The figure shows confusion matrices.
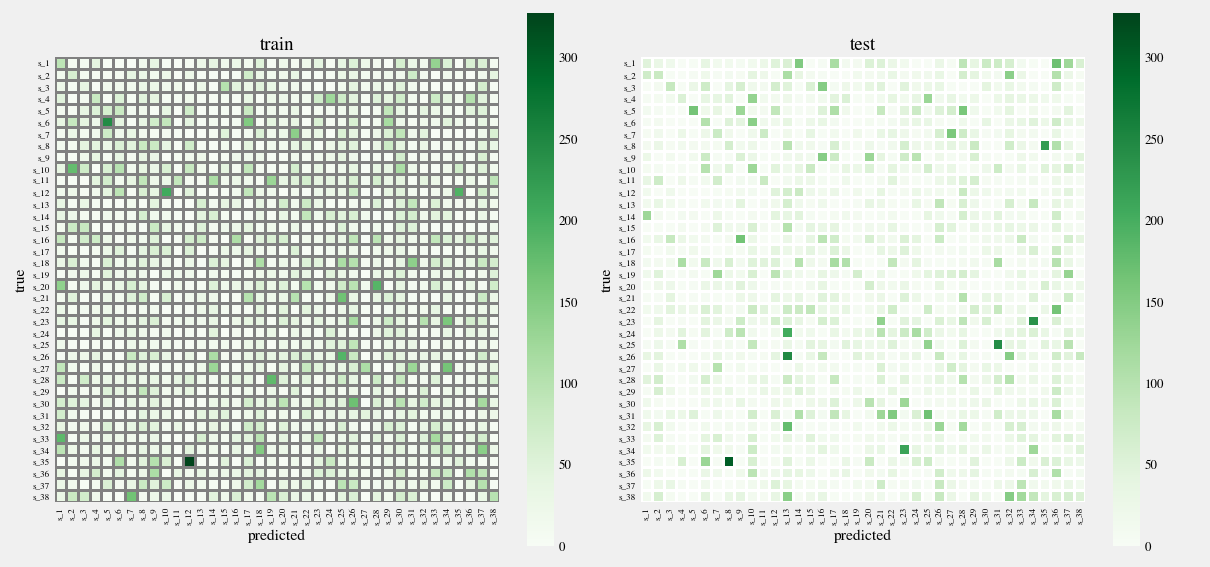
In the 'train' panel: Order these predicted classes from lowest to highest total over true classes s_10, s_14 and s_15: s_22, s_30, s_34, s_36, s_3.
s_36, s_34, s_22, s_3, s_30
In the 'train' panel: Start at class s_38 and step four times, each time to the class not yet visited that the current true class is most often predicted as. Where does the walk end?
s_26
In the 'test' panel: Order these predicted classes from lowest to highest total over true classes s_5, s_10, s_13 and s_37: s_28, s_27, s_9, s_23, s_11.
s_11, s_23, s_27, s_9, s_28
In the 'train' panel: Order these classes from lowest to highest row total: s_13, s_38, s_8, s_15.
s_15, s_13, s_8, s_38
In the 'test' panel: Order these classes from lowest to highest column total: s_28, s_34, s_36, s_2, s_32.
s_2, s_34, s_32, s_28, s_36
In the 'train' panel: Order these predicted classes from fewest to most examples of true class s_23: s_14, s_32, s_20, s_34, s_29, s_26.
s_14, s_20, s_29, s_32, s_26, s_34
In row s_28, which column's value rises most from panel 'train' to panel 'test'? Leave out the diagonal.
s_32
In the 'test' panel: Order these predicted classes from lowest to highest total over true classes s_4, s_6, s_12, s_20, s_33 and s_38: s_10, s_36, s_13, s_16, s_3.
s_3, s_16, s_36, s_13, s_10
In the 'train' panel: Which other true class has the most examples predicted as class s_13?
s_16
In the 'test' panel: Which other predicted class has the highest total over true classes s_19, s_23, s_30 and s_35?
s_8
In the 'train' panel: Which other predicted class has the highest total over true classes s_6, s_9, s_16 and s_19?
s_5
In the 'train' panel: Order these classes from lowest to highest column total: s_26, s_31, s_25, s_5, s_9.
s_31, s_5, s_9, s_25, s_26
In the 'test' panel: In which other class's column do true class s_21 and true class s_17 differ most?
s_28
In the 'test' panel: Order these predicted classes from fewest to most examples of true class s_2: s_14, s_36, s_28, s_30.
s_30, s_14, s_28, s_36
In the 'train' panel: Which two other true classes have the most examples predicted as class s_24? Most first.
s_4, s_35
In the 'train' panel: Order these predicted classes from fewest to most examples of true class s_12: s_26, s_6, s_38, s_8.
s_38, s_8, s_26, s_6
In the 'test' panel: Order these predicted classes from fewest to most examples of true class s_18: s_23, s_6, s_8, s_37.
s_23, s_37, s_8, s_6
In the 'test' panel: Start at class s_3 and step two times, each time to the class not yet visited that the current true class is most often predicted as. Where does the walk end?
s_9
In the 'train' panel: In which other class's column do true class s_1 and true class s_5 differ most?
s_33
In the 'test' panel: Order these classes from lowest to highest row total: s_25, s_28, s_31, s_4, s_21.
s_21, s_4, s_28, s_25, s_31
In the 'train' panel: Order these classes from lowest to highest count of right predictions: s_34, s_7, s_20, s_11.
s_7, s_20, s_34, s_11
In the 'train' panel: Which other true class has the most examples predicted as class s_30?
s_10
